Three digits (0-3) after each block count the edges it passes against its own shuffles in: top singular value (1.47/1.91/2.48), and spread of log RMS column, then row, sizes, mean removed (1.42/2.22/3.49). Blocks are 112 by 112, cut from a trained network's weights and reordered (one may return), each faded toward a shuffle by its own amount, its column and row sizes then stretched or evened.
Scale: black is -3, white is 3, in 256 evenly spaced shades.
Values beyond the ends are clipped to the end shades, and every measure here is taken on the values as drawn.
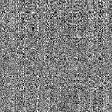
2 2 2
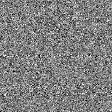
0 0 2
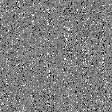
0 2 0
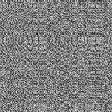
3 1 0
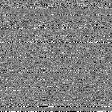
1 0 3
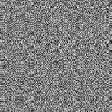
3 1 1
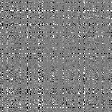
2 3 3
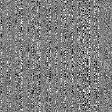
0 3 1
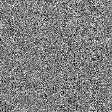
0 2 0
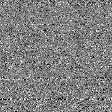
1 0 2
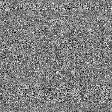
0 0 2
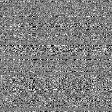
1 1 3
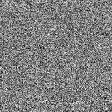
1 0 1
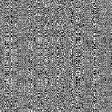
3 3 0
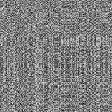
3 1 0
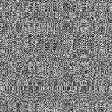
3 1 1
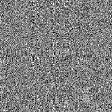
2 2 0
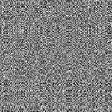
3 2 2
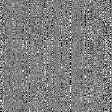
2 3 1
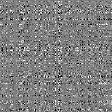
2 3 3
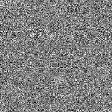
2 1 2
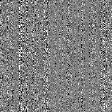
0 3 1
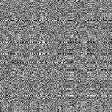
3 1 2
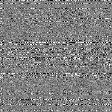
0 1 3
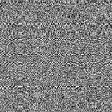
3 0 2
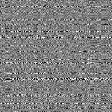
3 0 3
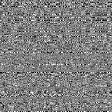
2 0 3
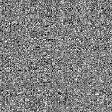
1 1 2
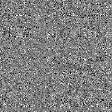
1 2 2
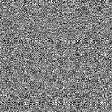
2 1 2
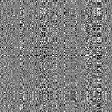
3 3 2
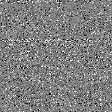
1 1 2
